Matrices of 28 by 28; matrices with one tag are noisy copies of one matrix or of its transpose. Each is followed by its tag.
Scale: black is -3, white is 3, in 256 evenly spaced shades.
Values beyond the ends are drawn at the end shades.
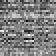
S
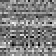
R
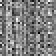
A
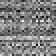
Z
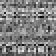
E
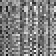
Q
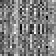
S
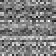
Z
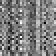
Z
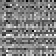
Q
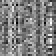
E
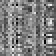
E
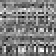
E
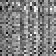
Q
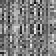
S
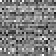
A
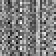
Z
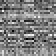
S
